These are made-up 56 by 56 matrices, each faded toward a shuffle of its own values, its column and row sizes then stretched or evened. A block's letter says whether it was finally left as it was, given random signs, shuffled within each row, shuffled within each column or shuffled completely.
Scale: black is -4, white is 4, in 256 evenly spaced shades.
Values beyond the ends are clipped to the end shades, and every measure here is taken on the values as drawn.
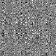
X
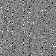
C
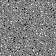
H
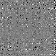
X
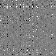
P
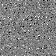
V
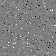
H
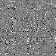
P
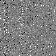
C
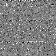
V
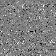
V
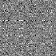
X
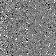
C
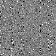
C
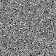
H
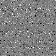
V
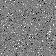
H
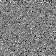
V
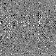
P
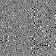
X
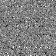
V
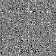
P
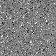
H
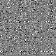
P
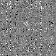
P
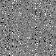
C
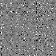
P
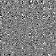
X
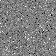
H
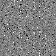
C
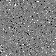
H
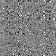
X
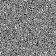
H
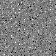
C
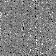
C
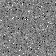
H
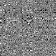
X
